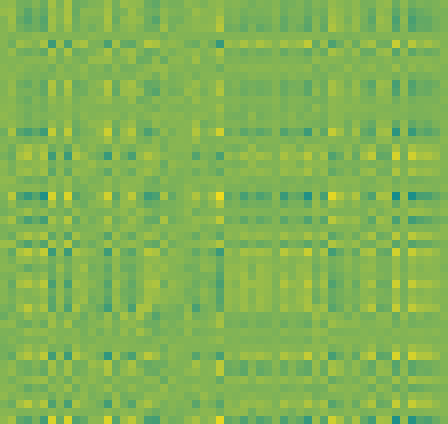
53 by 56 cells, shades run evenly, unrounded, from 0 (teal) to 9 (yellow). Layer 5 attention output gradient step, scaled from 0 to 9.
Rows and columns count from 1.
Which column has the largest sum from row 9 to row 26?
28
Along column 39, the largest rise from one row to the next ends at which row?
32
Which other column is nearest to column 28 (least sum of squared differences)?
42
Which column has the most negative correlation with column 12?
21
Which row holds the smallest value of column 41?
25
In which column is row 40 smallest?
20
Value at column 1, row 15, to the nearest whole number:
5
